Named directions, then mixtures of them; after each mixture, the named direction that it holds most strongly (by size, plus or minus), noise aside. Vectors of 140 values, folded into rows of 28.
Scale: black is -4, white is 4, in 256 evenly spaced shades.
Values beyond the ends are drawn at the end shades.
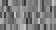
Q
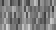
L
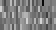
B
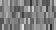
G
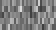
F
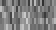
B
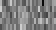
B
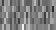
L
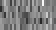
B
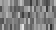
G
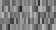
F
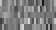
G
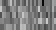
B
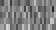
L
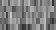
L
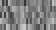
Q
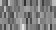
Q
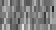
L
